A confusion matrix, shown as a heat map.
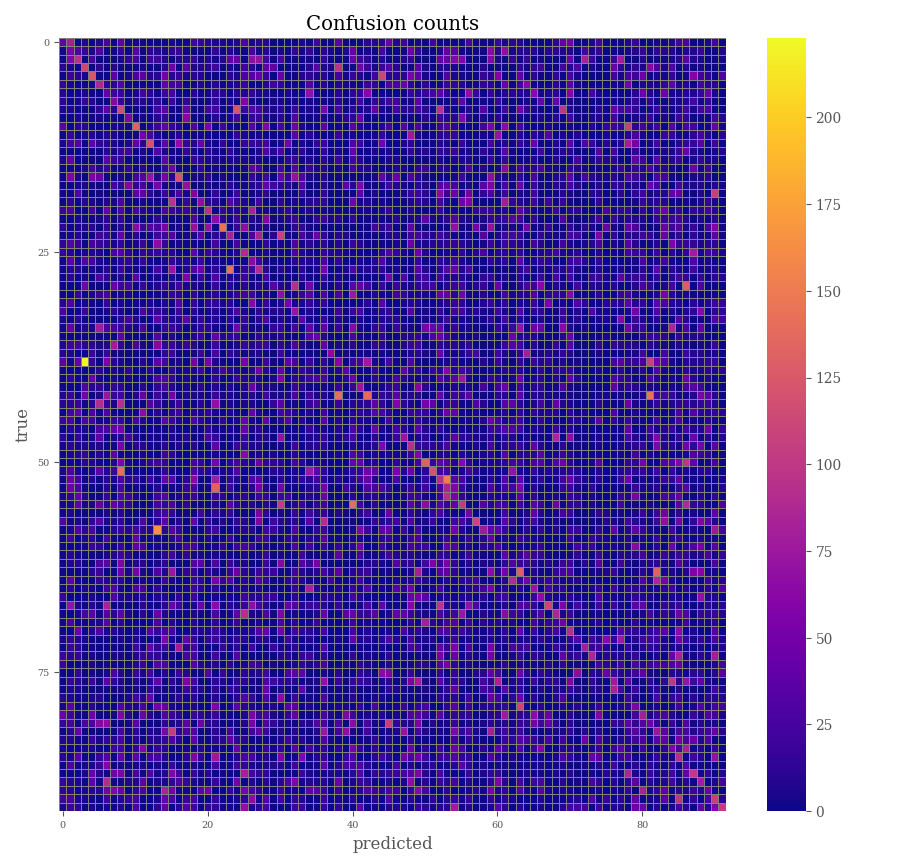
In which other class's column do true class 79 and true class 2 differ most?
63
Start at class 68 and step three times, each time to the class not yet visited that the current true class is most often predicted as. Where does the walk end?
78
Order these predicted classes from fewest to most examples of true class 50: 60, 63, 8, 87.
60, 63, 87, 8
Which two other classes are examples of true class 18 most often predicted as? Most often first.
90, 52
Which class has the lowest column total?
37
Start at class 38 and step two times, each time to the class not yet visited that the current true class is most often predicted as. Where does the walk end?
81
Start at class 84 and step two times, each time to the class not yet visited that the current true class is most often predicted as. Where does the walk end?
6
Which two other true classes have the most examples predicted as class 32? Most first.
29, 16
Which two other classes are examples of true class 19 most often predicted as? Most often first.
15, 61
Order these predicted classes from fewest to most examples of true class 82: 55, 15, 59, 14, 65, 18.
65, 55, 18, 14, 59, 15
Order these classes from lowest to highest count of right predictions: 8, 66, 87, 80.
66, 80, 87, 8
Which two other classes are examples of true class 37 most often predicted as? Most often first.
64, 52
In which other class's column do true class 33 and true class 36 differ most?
7
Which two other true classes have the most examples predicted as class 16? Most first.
72, 12
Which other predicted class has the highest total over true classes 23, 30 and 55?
40
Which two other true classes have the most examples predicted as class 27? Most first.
23, 2
